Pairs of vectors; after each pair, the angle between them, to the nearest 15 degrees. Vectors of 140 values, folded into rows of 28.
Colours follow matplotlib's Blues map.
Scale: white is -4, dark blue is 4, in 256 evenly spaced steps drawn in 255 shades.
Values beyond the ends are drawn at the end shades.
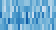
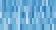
150 degrees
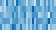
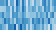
60 degrees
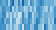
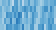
165 degrees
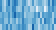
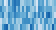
60 degrees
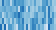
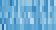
105 degrees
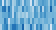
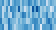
120 degrees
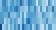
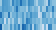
30 degrees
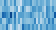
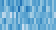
150 degrees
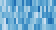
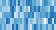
60 degrees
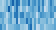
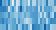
135 degrees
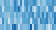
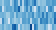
15 degrees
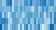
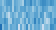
30 degrees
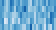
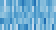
90 degrees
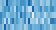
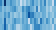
105 degrees
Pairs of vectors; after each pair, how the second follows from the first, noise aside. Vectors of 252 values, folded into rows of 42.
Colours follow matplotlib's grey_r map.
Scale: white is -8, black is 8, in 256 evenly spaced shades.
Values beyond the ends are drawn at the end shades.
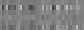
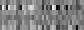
negated, scaled up.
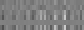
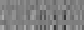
negated.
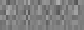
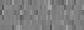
wrapped around, partly zeroed.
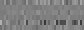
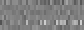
negated.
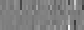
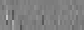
wrapped around, shrunk.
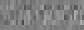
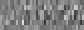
negated, scaled up.
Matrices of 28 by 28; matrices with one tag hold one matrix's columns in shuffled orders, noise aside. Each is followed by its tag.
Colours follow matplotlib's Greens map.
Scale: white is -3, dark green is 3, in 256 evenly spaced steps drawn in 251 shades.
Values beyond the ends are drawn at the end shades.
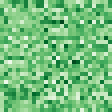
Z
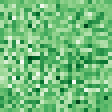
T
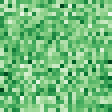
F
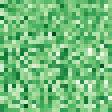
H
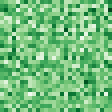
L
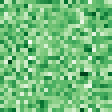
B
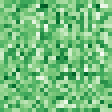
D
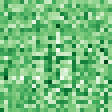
T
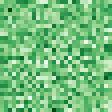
B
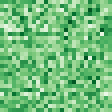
L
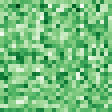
D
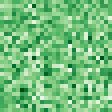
H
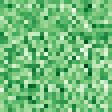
H
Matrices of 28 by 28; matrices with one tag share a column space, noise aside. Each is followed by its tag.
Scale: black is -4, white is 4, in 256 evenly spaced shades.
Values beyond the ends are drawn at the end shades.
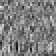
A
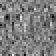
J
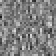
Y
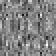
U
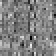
U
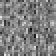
Y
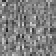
Y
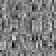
U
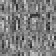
U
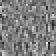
A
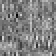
U
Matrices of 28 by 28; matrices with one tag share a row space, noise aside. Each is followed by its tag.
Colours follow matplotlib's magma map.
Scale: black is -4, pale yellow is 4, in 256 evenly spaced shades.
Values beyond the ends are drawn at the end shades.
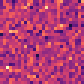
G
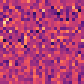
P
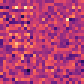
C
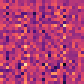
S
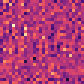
P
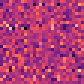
P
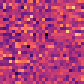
C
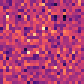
S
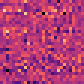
S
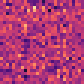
S
